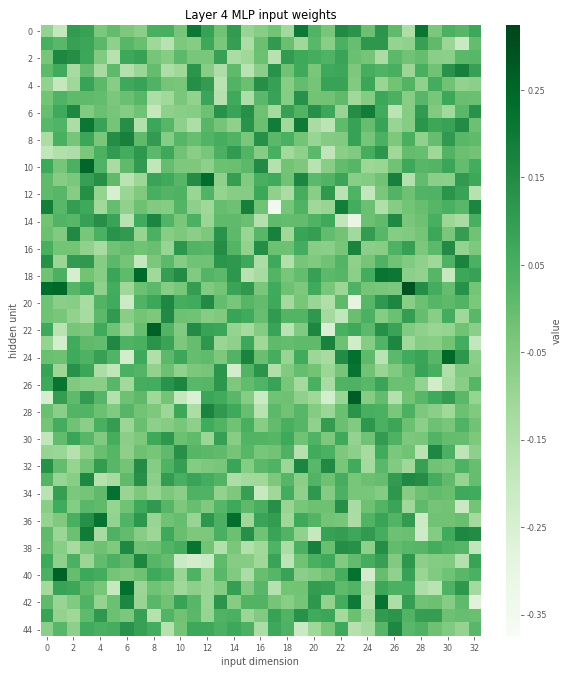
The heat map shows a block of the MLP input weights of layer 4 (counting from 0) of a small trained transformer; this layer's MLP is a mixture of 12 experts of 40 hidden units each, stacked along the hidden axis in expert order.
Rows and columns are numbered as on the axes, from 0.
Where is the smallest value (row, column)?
13, 17
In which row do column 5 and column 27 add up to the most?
19
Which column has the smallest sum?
18
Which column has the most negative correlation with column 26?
23
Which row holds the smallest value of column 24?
40
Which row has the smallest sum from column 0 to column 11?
27
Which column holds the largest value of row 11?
12
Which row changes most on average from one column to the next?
7
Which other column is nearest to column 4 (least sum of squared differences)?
14
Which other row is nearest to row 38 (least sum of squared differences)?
42
